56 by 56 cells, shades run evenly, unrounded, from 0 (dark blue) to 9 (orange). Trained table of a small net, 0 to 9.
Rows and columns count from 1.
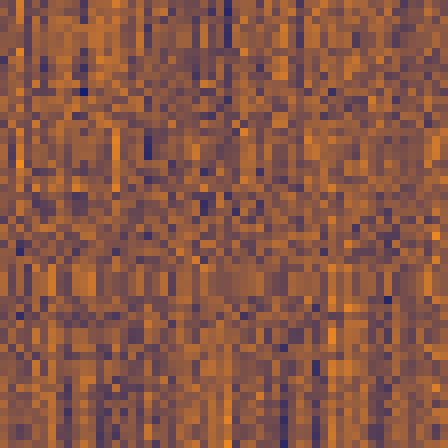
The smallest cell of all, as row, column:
12, 11
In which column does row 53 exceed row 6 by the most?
29
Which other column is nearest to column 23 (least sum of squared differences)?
53
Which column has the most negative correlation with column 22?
21
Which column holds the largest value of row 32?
23
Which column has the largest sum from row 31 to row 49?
42
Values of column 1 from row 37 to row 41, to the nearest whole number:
6 4 4 3 5
